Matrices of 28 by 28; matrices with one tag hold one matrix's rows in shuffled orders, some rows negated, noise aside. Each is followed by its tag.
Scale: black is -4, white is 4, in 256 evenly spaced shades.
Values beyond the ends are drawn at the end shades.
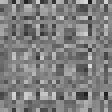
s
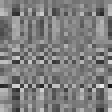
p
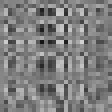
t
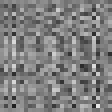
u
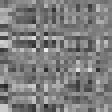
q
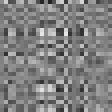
t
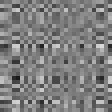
p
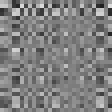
p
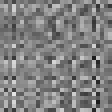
u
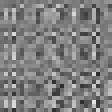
u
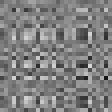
s
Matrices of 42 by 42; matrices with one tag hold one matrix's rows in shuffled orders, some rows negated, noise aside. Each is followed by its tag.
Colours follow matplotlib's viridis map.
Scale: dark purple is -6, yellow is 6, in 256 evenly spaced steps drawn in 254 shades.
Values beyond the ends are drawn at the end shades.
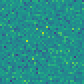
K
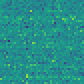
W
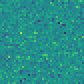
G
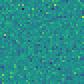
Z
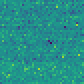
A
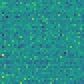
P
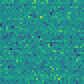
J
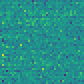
P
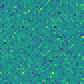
Z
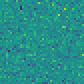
G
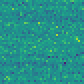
A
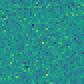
K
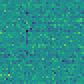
W
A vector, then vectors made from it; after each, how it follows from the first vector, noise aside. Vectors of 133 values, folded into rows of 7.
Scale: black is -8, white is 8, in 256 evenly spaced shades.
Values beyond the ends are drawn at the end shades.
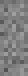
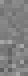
wrapped around, negated, partly zeroed.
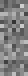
reversed, negated, scaled up.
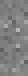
wrapped around, negated, partly zeroed.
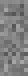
negated.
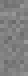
reversed, negated, shrunk.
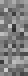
negated, scaled up.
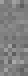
negated, partly zeroed.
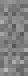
negated.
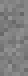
wrapped around, shrunk.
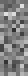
reversed, negated, scaled up.
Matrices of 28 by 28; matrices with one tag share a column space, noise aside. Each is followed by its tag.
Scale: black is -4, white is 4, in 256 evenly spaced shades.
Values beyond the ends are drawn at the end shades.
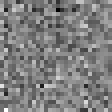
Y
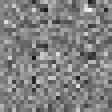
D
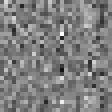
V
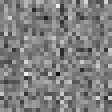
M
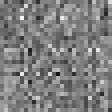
M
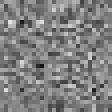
D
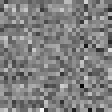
Y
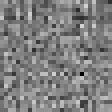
M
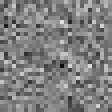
D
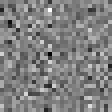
D
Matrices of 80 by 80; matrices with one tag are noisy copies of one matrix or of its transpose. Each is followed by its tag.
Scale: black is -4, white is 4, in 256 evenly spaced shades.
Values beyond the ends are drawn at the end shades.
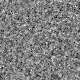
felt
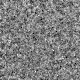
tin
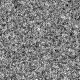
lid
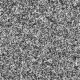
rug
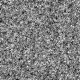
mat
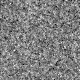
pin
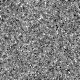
pin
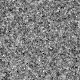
rug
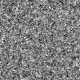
rug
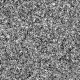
pin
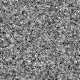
mat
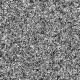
tin
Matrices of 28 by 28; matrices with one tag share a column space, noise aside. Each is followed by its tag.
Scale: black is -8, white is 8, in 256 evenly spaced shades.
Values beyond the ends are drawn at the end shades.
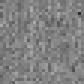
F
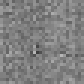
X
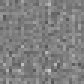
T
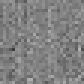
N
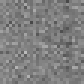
X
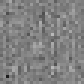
F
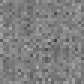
N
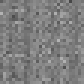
X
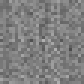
N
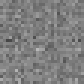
N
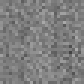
X
